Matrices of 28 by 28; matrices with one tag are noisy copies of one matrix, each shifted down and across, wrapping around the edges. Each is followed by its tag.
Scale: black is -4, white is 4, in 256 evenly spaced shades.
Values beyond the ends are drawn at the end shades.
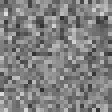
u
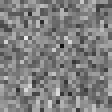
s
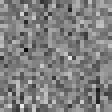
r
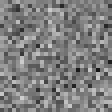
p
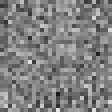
r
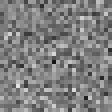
p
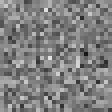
s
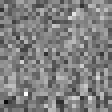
u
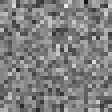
s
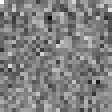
u
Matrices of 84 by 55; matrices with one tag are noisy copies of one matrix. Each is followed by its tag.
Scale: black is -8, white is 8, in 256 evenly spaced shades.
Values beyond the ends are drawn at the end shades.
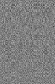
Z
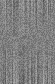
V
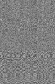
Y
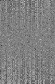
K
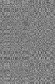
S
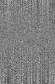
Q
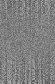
K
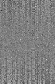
K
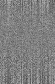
Q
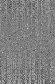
K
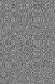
Z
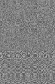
Y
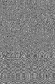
Y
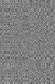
S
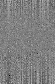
Q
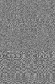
Y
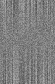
V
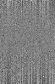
Q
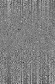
Q
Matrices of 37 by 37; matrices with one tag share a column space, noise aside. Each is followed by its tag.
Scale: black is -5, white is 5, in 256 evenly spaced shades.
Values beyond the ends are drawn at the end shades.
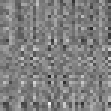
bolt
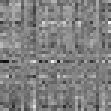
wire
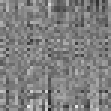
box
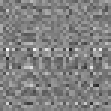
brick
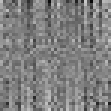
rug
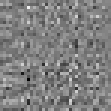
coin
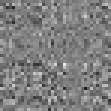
coin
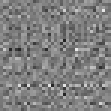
brick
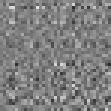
coin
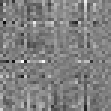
wire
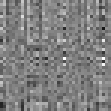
bolt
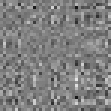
coin
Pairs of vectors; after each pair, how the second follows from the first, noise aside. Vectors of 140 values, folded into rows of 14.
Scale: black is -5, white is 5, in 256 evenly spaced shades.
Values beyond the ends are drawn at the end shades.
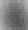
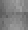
wrapped around, negated, shrunk.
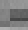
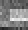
negated, scaled up.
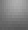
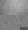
partly zeroed.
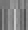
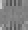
wrapped around, partly zeroed.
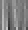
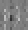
wrapped around, partly zeroed.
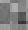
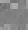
partly zeroed.
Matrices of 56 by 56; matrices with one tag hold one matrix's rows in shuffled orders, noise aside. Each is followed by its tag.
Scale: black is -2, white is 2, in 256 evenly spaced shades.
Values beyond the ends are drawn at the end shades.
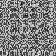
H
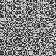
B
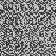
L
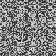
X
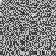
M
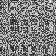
H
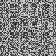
H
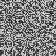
B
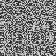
B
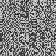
M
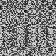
X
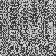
H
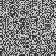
M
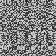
X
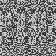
X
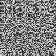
B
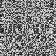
B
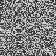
B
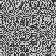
M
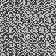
L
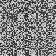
X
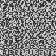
L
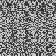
X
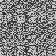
X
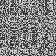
H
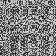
H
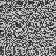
B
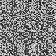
X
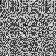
H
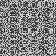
H
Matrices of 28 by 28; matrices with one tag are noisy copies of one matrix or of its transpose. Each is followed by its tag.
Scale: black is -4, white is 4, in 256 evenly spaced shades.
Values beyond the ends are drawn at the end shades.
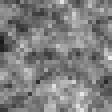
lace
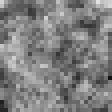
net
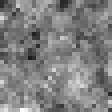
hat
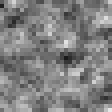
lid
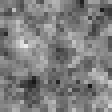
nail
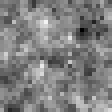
nail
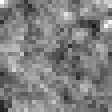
net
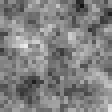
nail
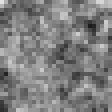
net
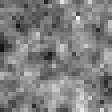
lace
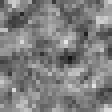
lid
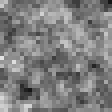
net
